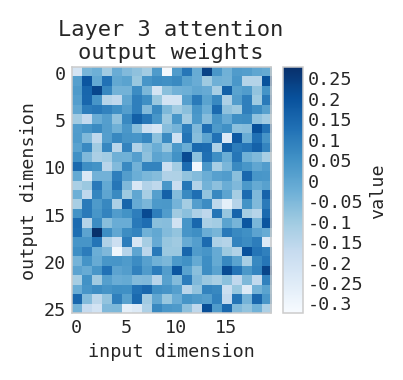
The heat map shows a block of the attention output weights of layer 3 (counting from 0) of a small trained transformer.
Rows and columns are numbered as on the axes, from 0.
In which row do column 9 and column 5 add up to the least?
0
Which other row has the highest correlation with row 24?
7
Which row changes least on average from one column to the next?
20
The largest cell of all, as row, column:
17, 2
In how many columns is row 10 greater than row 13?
9
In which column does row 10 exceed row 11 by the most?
1
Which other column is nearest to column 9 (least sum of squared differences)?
3
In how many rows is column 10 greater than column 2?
10
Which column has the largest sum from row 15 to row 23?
19
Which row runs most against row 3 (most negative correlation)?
25
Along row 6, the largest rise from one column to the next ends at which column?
18
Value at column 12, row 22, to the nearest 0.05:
-0.05
